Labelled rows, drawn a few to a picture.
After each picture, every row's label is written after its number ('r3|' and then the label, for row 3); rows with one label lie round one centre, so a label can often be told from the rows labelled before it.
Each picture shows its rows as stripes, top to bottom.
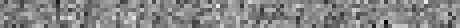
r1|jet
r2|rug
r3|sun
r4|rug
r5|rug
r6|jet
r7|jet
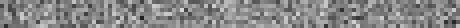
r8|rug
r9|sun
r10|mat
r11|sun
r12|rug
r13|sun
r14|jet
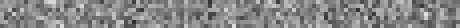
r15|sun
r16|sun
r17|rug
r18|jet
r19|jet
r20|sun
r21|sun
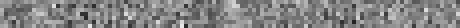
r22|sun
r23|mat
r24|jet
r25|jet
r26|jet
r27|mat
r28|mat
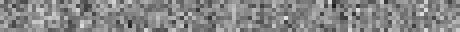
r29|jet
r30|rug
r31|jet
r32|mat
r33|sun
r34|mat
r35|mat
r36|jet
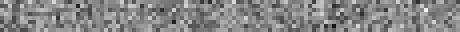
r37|sun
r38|rug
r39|jet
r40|rug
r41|rug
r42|mat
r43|jet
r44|jet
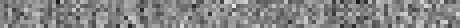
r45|rug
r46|jet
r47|rug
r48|jet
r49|rug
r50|rug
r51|mat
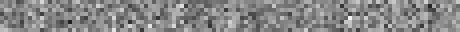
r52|jet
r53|mat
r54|sun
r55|rug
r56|jet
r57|mat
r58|jet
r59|rug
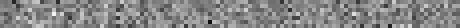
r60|rug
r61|jet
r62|rug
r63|sun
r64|mat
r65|sun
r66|mat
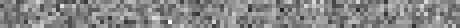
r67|jet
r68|rug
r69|rug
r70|jet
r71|sun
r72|sun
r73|mat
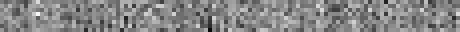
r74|jet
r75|sun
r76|rug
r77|jet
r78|sun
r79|sun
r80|sun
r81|jet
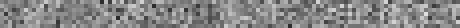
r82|sun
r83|jet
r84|mat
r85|jet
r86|mat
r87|jet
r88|rug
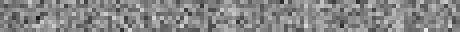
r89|rug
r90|sun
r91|mat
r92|rug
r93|sun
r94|sun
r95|mat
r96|jet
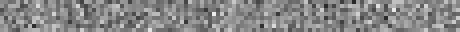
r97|mat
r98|jet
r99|jet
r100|sun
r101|jet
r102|mat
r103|sun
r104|rug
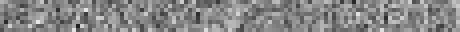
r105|mat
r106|jet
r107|rug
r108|jet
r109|jet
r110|jet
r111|rug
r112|rug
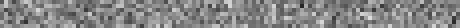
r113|rug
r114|sun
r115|jet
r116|mat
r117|sun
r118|sun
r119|rug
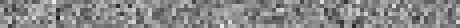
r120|sun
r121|mat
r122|jet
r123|jet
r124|rug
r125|rug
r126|mat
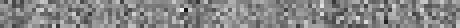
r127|jet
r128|rug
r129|mat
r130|rug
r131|jet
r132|jet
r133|rug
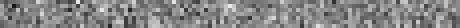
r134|jet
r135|rug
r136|mat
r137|jet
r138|sun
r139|sun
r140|sun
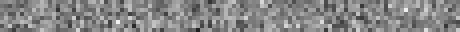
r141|jet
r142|jet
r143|jet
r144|mat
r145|rug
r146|sun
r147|sun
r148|jet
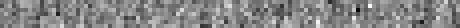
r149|rug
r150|rug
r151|rug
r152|rug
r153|sun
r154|sun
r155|sun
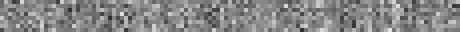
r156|rug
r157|sun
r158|mat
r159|sun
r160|mat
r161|mat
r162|mat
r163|sun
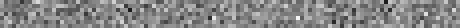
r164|jet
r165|sun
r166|mat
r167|jet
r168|sun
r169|rug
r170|mat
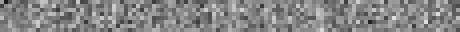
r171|jet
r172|sun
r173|rug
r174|sun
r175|jet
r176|jet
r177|rug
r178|sun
